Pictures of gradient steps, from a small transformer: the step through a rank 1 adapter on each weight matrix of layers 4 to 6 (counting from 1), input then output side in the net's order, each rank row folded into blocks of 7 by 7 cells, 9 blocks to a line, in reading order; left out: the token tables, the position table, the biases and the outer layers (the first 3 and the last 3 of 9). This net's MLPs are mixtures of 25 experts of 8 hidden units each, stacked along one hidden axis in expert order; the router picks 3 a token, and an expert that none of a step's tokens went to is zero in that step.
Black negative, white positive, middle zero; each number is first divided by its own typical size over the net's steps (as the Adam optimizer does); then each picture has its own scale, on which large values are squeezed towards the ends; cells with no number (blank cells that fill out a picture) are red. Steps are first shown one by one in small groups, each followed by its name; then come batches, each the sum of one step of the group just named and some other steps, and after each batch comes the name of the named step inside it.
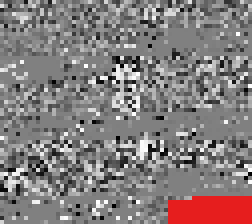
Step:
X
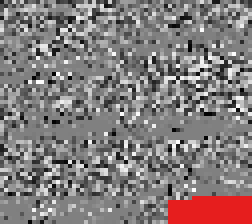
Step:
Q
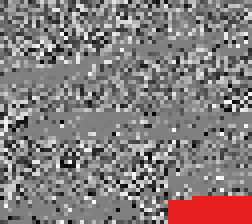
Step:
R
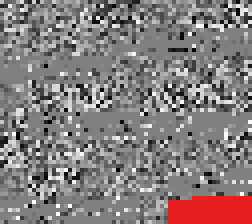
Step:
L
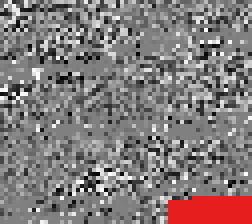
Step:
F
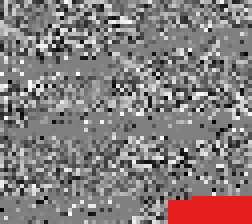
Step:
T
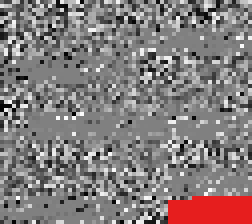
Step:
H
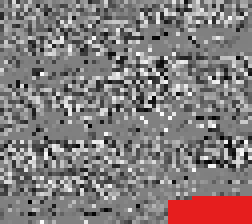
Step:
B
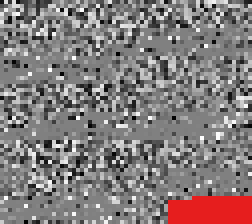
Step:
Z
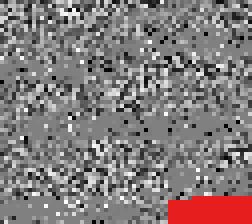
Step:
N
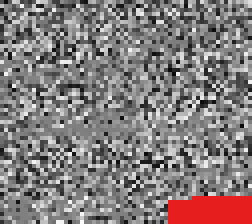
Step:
R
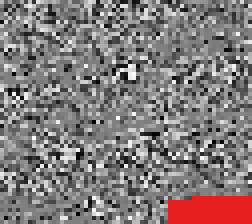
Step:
X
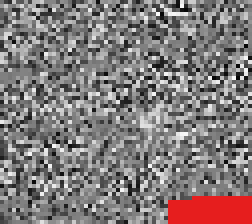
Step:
B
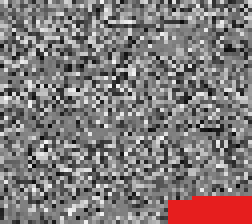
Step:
T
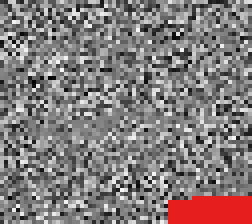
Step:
N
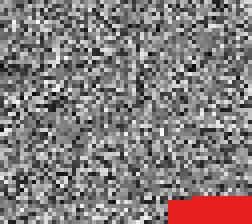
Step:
H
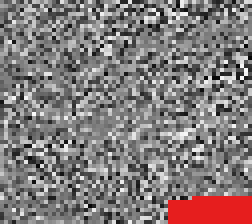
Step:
H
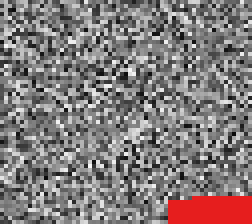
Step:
L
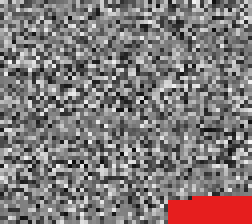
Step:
Q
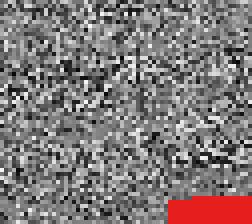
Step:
F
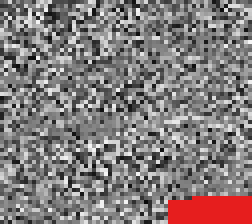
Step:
Q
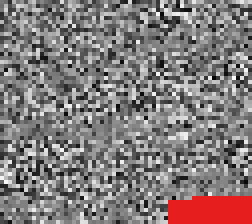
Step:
B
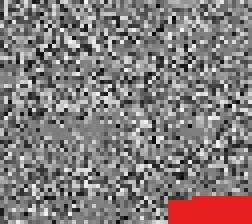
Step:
T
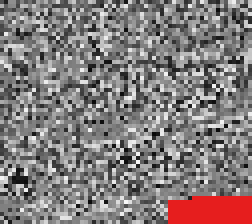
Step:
N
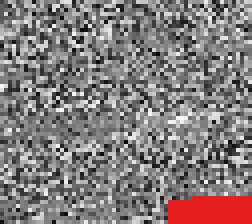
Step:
T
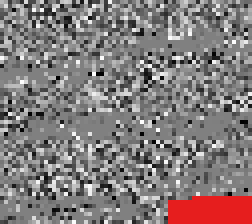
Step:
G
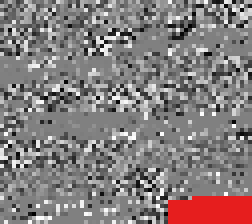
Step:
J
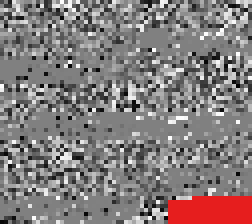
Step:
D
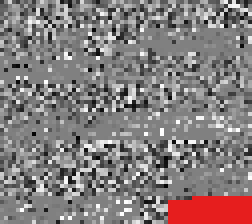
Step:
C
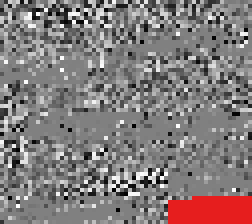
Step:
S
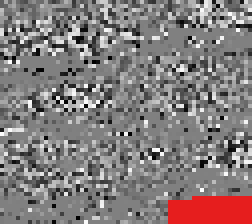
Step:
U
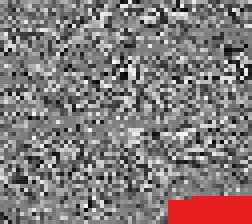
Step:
J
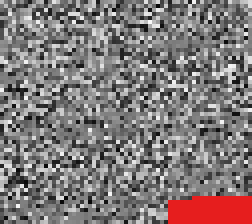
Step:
S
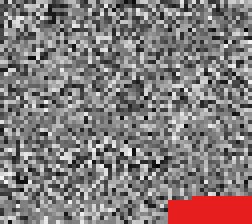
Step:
S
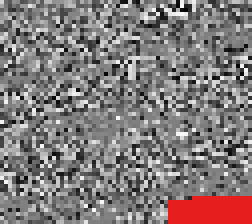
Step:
U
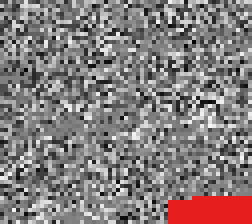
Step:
J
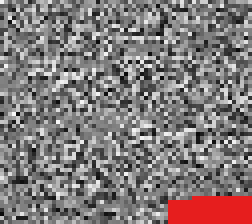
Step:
G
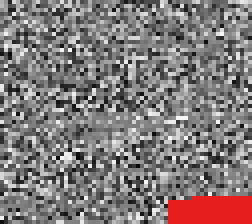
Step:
D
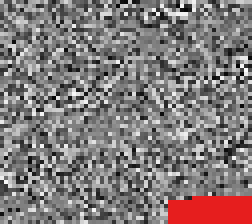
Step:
U
